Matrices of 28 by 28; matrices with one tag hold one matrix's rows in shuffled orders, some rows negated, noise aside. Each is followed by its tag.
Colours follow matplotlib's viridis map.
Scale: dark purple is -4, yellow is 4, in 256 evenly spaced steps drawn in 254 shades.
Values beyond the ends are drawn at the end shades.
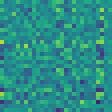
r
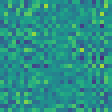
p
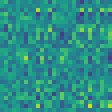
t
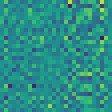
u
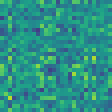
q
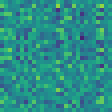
r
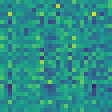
q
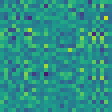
p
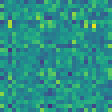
q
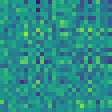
t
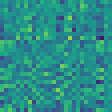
r
